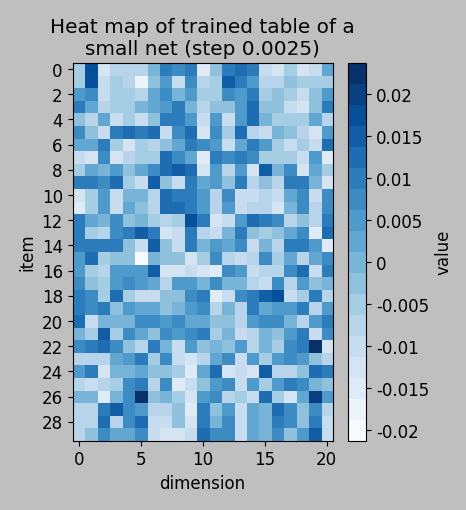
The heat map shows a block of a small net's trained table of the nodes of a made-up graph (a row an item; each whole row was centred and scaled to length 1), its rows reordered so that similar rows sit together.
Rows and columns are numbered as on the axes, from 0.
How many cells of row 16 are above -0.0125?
17
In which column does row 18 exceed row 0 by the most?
16
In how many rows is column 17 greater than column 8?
13
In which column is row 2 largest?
14
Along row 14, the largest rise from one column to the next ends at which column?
6
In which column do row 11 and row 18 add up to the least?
11
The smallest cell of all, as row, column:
15, 5
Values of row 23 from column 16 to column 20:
0.005 0.0075 0.005 -0.0025 -0.0075
